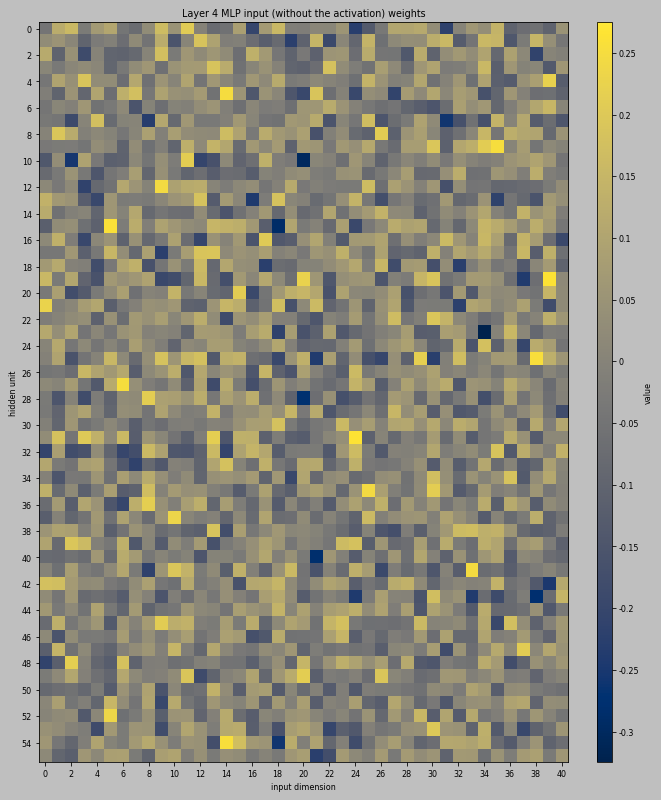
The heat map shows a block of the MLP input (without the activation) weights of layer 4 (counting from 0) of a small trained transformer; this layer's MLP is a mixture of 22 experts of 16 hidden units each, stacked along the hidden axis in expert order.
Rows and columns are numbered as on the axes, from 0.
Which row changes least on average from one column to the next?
6
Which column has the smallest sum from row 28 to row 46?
5
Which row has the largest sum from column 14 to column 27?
44
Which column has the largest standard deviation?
24
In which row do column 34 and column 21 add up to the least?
23
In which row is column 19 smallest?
1
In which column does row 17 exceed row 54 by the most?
13
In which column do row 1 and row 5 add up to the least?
19
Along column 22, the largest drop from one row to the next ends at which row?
7
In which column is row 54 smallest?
18
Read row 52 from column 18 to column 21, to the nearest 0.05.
0 0.05 0.05 0
